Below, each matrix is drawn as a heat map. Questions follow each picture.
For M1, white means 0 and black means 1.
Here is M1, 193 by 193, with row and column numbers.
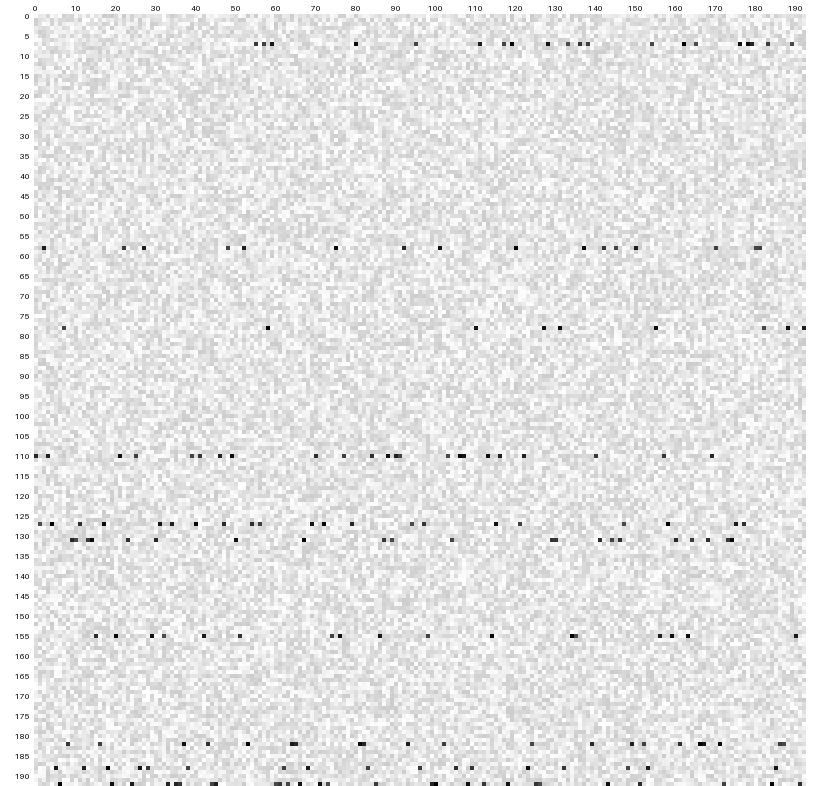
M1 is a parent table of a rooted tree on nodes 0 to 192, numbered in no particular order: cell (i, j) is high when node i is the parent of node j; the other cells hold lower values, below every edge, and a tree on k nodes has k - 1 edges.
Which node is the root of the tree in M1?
78
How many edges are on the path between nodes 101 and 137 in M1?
2
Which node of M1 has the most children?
192
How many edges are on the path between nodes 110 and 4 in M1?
3
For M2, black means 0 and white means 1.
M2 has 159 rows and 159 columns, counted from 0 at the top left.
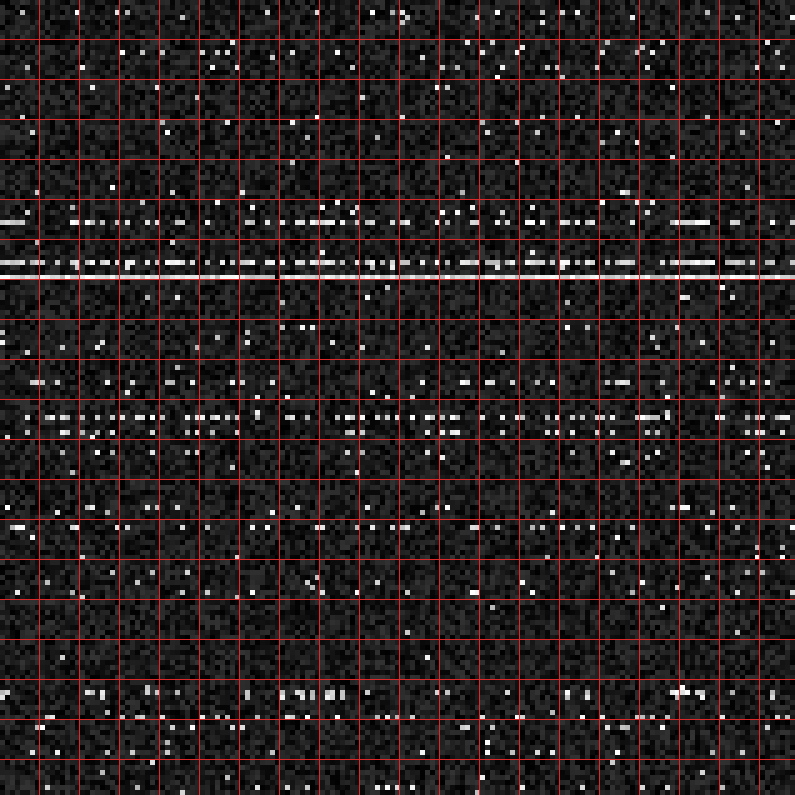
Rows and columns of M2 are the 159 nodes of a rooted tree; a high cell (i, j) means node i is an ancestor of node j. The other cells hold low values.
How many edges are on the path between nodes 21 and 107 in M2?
5
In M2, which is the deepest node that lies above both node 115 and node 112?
2
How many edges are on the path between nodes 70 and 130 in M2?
9
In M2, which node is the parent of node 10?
143
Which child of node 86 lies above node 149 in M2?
90
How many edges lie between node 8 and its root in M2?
4
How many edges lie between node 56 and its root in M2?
7
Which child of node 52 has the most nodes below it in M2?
44
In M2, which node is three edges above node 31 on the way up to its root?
138
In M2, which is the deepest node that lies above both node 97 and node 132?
76
